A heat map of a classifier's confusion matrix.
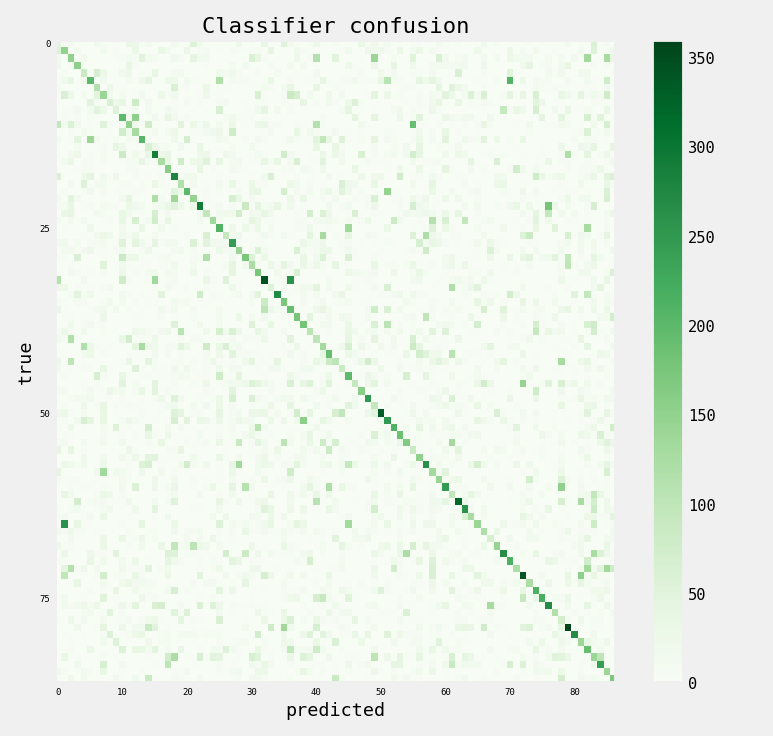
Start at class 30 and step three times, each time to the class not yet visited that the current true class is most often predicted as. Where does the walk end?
32
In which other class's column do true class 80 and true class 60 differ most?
78
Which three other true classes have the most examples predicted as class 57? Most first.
26, 37, 28
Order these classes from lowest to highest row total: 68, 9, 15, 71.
9, 68, 71, 15
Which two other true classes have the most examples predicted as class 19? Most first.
39, 16
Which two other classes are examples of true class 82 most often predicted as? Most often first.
36, 40
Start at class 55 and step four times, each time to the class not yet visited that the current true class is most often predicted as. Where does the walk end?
18
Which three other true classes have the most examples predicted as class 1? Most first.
65, 72, 7
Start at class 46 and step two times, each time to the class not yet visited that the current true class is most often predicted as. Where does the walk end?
81
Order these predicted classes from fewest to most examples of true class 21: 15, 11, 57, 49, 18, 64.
64, 57, 11, 49, 15, 18
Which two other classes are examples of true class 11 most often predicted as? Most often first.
55, 40
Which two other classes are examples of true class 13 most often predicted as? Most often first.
5, 41
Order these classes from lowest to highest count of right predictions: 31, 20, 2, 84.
2, 31, 20, 84
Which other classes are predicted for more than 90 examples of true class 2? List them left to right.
40, 49, 82, 85
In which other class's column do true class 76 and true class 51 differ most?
38
